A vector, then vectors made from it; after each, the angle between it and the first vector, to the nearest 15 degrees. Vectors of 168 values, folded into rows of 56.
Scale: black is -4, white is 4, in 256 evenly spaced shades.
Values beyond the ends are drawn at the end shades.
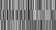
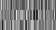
105 degrees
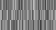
90 degrees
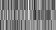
165 degrees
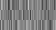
105 degrees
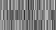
45 degrees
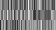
165 degrees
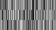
90 degrees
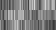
60 degrees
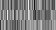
165 degrees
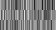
135 degrees
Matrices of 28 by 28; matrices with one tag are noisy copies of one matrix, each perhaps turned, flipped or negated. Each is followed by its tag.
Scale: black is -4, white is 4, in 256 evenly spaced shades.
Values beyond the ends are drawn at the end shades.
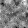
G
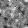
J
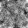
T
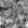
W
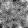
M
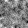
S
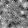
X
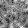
S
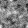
J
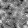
S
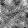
G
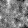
W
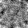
T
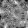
T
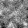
G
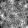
T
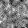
S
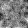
M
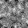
S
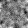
T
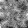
M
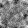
T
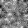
S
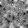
S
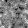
S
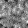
S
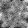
M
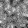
S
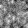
S
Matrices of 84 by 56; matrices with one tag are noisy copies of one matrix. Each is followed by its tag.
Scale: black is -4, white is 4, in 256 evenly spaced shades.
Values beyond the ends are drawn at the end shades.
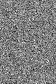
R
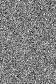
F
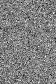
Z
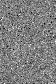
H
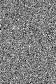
H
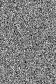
F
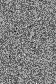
R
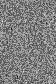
Z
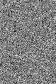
R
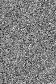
H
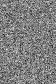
H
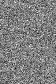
H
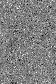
R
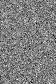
Z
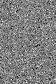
Z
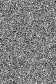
R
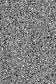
H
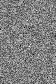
H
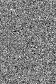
R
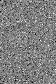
Z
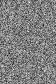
F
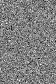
Z
